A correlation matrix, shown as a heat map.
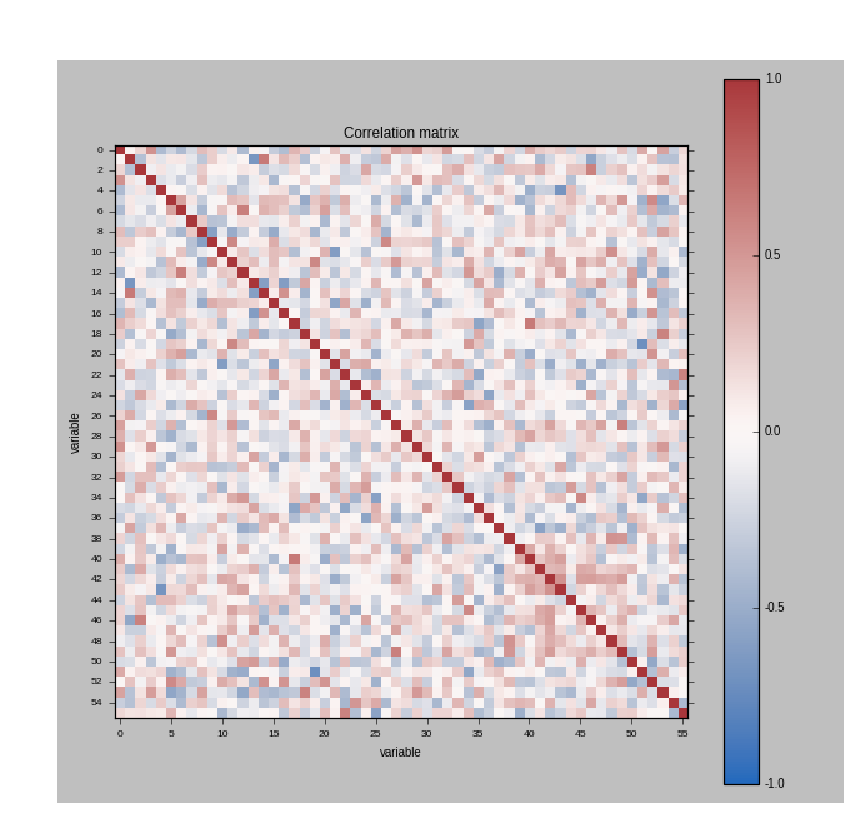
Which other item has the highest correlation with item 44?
33
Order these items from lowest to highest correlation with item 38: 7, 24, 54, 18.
7, 18, 24, 54
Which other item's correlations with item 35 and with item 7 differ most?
17
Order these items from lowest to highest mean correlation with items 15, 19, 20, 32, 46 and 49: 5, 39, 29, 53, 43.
39, 53, 43, 29, 5
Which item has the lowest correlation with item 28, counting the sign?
5
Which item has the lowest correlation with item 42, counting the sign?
21
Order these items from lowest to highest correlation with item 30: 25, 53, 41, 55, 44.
44, 55, 41, 25, 53
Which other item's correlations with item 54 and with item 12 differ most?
6
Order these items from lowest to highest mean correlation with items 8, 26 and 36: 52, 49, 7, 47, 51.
49, 52, 7, 47, 51
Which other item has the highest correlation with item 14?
1
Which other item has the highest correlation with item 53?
18
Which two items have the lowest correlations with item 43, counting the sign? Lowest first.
4, 37
